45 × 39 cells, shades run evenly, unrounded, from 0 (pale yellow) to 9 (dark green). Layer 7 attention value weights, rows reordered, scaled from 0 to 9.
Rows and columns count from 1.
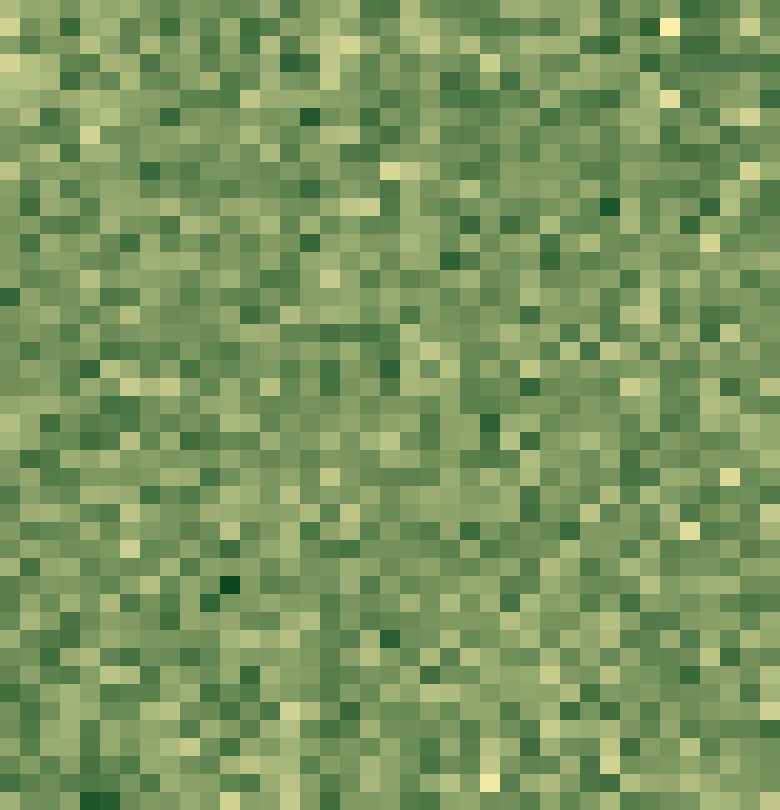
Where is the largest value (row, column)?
33, 12
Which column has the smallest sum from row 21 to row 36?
23
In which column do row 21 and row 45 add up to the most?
5
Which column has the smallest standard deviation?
11
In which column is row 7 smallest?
38
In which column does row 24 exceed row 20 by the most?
22
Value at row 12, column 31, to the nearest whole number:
8
